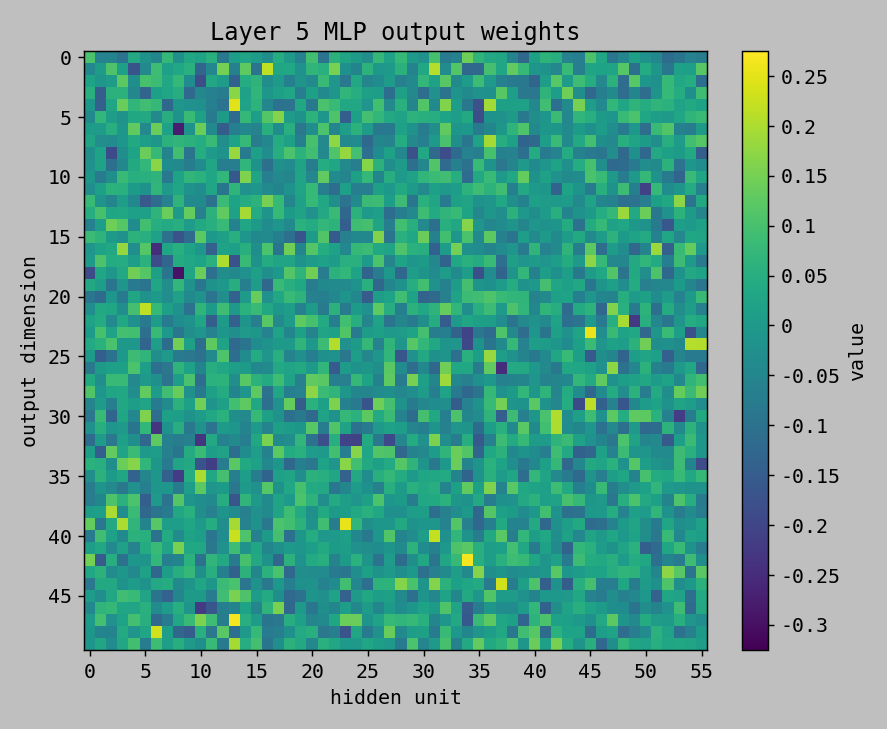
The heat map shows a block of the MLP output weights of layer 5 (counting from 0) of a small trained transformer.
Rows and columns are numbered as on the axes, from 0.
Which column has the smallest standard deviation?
15
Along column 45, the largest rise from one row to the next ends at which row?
29
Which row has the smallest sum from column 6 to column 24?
32
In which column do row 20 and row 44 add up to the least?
25
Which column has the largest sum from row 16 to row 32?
45
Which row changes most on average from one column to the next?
16
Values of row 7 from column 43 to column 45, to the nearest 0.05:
-0.05 0.05 0.1
